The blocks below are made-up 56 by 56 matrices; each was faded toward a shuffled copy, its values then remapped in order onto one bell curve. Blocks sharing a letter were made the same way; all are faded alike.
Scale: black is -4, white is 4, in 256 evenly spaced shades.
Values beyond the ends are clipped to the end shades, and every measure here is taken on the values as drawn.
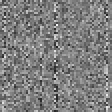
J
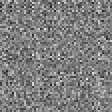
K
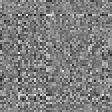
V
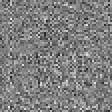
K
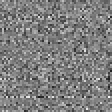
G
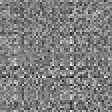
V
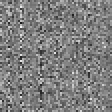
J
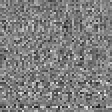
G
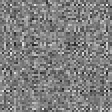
V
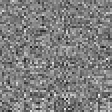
K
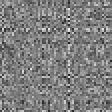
V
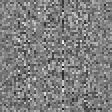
J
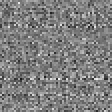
G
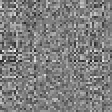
V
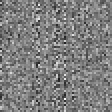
J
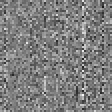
J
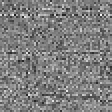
G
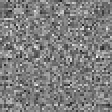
K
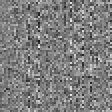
J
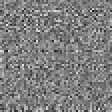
G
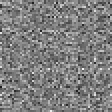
K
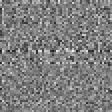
G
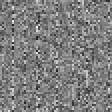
J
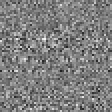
G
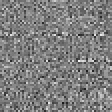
G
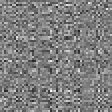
V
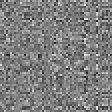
V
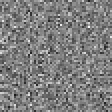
K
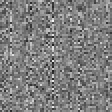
J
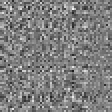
V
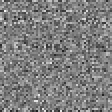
G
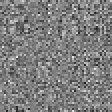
K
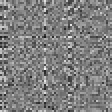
V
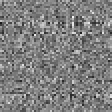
G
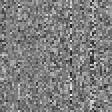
J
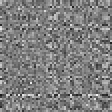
V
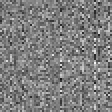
J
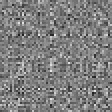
V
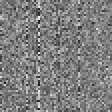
J
